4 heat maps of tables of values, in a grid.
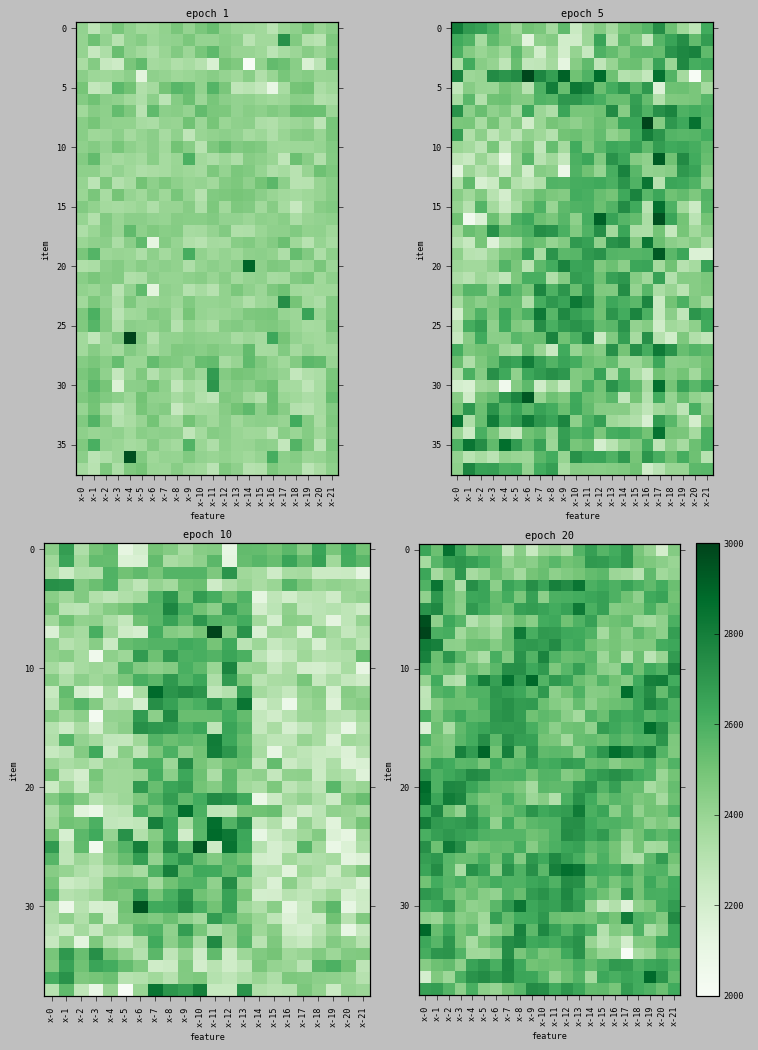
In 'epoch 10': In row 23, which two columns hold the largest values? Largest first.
x-11, x-7
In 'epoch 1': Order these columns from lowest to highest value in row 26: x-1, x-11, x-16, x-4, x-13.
x-1, x-13, x-11, x-16, x-4
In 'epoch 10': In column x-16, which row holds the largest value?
1
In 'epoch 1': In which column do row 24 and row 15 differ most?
x-19
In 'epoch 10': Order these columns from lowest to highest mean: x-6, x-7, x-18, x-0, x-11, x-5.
x-18, x-5, x-0, x-6, x-11, x-7
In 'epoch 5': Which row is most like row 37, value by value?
32
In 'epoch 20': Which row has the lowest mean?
2
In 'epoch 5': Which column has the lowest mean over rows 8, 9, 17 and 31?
x-1
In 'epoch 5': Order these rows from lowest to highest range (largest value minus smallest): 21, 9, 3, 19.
21, 9, 3, 19
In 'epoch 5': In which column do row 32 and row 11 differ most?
x-17
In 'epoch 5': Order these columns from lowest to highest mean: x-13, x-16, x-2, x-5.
x-2, x-5, x-16, x-13
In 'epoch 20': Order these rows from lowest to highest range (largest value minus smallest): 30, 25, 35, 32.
35, 25, 32, 30
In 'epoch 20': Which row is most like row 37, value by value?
29
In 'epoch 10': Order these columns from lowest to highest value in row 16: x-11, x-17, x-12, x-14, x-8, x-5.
x-5, x-14, x-17, x-8, x-12, x-11
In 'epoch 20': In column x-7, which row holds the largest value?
11
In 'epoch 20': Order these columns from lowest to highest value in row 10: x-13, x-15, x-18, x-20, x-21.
x-15, x-18, x-20, x-13, x-21
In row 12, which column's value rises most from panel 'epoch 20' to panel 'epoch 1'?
x-0
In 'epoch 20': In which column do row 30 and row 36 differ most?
x-17
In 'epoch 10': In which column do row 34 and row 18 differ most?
x-3
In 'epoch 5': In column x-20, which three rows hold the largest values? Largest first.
8, 2, 24
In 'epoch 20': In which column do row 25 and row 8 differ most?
x-2
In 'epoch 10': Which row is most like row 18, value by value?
32
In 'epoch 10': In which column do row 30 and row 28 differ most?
x-6
